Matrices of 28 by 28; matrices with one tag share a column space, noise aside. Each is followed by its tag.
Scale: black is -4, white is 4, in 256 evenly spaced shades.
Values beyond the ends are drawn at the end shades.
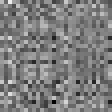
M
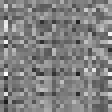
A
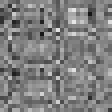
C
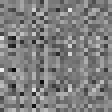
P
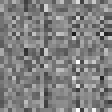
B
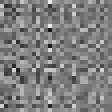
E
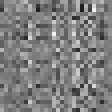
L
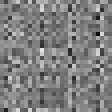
B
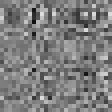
C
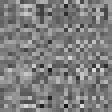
E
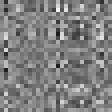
L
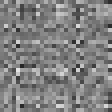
E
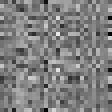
B
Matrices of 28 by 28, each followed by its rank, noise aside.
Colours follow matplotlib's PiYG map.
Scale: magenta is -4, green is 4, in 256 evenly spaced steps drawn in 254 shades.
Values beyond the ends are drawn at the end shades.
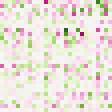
four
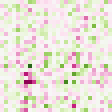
six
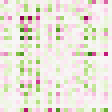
three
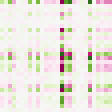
one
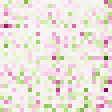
six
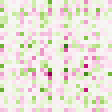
four
